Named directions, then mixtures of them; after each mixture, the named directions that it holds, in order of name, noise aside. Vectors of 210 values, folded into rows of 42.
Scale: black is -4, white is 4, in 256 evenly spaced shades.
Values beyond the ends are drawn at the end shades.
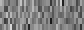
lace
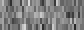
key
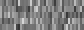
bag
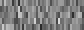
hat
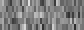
key.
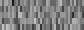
bag, hat.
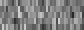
hat, key.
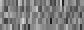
bag, lace.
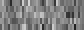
key.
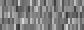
bag.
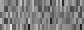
lace.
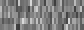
bag.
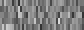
hat.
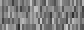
bag, hat.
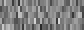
hat.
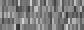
bag.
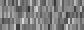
bag.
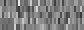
bag, hat.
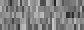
bag, key.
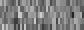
hat, key.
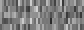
bag, lace.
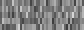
bag, hat.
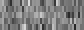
key.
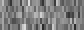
key.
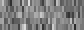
key.
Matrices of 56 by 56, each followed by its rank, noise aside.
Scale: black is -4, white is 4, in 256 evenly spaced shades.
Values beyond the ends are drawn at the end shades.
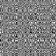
four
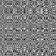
three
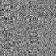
six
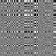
one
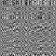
four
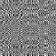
three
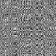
four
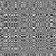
three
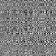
four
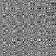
four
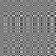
one
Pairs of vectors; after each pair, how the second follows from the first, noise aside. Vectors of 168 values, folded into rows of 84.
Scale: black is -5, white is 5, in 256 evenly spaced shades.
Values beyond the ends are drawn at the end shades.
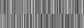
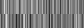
reversed, negated.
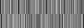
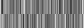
reversed, negated.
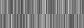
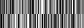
reversed, scaled up.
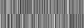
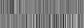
reversed, partly zeroed.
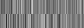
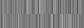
reversed, shrunk.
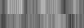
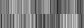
wrapped around.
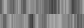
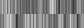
reversed, negated.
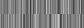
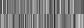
wrapped around.
